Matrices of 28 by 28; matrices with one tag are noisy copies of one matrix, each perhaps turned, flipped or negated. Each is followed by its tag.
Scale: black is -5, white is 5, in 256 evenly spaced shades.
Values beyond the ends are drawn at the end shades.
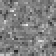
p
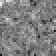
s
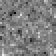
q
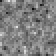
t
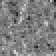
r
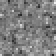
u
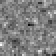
p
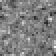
t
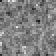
t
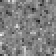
t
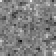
u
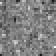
u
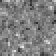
t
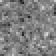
t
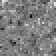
q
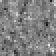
r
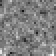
q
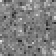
u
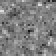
p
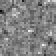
p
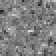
p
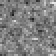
q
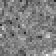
s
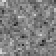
q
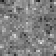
u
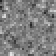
p
